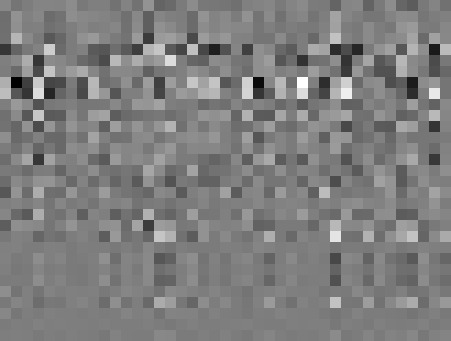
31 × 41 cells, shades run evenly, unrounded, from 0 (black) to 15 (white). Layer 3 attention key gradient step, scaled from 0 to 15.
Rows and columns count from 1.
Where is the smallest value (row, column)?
8, 2
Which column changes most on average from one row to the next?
31
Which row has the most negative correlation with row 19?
12
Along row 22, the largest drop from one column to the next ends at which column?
32
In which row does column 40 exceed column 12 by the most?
9
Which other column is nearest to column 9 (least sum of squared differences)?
26
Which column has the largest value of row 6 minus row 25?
16
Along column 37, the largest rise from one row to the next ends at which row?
6
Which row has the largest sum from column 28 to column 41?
22
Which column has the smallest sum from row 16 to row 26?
37
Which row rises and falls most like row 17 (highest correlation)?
23
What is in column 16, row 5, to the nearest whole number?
5
